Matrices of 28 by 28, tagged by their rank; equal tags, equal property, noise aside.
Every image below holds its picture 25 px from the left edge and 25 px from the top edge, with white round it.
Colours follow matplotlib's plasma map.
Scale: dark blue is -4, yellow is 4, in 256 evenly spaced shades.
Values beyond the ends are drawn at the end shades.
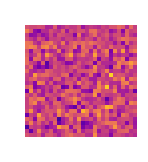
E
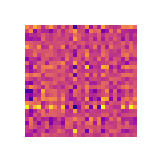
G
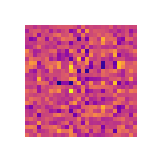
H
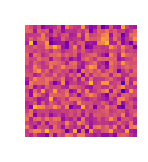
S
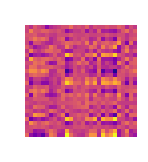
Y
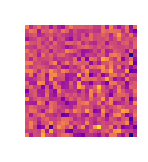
E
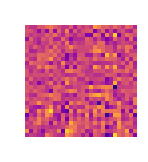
S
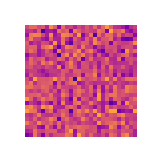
E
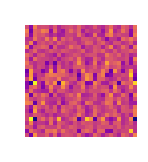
G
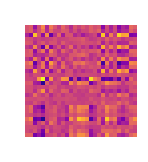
Y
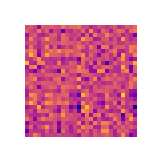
S
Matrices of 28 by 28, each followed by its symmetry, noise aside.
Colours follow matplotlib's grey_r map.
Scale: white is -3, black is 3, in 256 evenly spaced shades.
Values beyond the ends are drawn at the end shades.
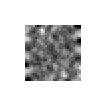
same after a half turn.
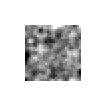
antisymmetric.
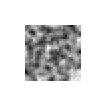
symmetric.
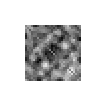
symmetric.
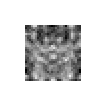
mirrored left to right.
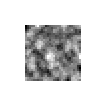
no symmetry.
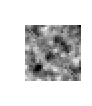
symmetric across the other diagonal.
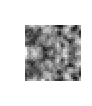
mirrored top to bottom.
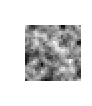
symmetric across the other diagonal.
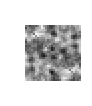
same after a half turn.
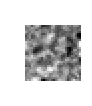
antisymmetric.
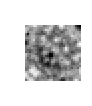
symmetric across the other diagonal.
